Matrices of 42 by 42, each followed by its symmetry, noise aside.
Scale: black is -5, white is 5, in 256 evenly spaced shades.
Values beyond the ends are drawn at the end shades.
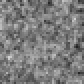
no symmetry.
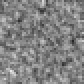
symmetric across the other diagonal.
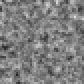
antisymmetric.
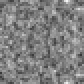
mirrored top to bottom.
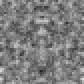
mirrored left to right.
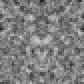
mirrored left to right.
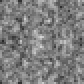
mirrored top to bottom.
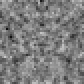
mirrored left to right.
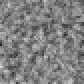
no symmetry.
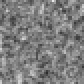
no symmetry.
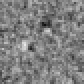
antisymmetric.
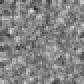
symmetric.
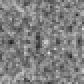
mirrored top to bottom.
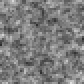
same after a half turn.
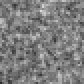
no symmetry.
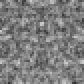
mirrored left to right.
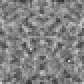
mirrored left to right.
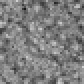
symmetric across the other diagonal.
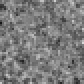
symmetric across the other diagonal.
